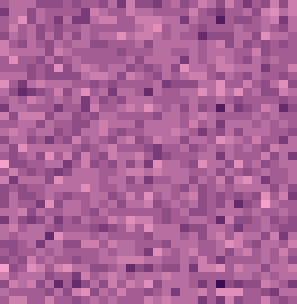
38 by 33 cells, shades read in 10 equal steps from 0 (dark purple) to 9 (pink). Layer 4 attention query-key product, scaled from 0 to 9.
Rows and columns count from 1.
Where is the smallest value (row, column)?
36, 25
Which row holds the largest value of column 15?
28
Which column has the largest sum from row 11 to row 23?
1
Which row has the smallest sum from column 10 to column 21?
34
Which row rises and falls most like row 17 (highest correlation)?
38
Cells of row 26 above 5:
14
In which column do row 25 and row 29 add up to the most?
17
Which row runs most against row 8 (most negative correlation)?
23
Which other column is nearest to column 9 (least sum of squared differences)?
29
